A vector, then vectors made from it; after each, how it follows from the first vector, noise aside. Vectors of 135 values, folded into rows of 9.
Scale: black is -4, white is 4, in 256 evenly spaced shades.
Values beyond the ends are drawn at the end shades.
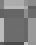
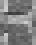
wrapped around.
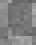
reversed, shrunk.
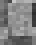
reversed, negated.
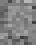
reversed, negated, partly zeroed.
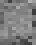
reversed, negated, partly zeroed.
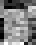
negated, scaled up.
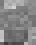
partly zeroed.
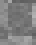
reversed, shrunk.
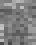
partly zeroed.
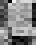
reversed, negated, scaled up.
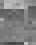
partly zeroed.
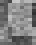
reversed, negated.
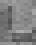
wrapped around, negated, shrunk.
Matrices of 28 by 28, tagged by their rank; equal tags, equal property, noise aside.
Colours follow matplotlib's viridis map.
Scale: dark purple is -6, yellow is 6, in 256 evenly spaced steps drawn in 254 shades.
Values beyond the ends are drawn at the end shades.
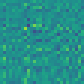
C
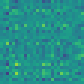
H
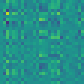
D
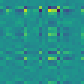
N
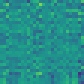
C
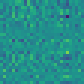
C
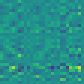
H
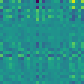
D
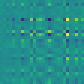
N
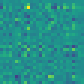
H
